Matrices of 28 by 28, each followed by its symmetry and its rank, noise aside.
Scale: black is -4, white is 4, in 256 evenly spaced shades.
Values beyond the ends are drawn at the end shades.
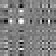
symmetric, rank one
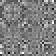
symmetric, rank three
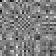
symmetric, rank three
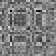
symmetric, rank three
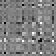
symmetric, rank two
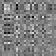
no symmetry, rank two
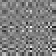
no symmetry, rank two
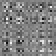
no symmetry, rank two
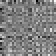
no symmetry, rank three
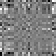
antisymmetric, rank two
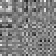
symmetric, rank three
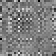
symmetric, rank three
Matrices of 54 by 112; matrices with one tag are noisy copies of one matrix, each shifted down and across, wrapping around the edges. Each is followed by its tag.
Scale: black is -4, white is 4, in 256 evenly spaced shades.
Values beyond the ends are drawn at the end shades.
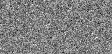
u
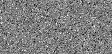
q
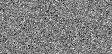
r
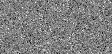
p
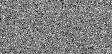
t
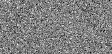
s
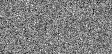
t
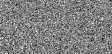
q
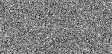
t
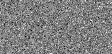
u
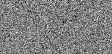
s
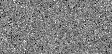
p
